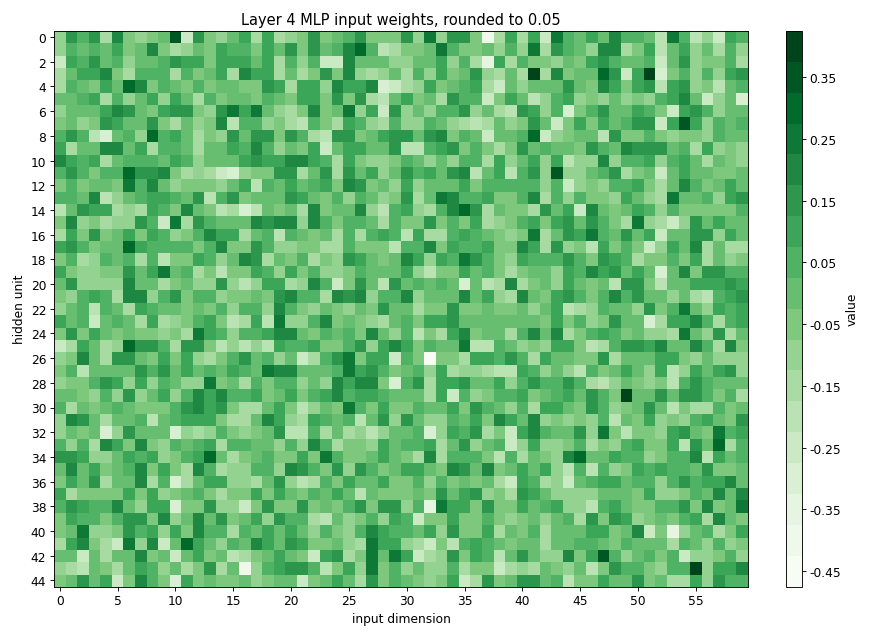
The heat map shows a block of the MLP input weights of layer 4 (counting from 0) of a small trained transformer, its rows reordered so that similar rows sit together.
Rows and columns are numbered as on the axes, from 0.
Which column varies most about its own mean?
32
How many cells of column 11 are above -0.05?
26
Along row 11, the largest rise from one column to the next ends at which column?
43
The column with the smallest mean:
52
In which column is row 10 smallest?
44
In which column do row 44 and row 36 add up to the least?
10
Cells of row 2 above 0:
25
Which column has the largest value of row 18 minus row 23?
16
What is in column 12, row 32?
-0.15
